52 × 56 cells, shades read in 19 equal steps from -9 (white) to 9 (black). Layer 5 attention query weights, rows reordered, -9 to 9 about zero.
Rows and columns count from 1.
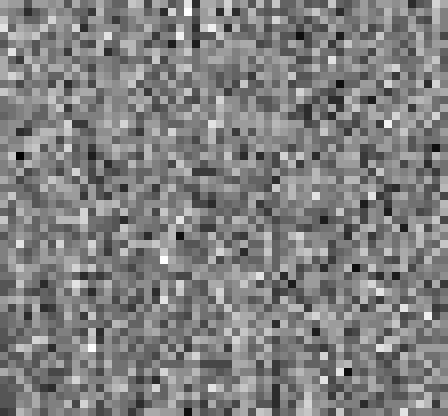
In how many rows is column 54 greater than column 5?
23
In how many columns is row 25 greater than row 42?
27
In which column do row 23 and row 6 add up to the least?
44
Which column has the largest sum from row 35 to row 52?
35
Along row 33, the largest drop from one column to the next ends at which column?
21
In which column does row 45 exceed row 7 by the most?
2
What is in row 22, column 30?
-4
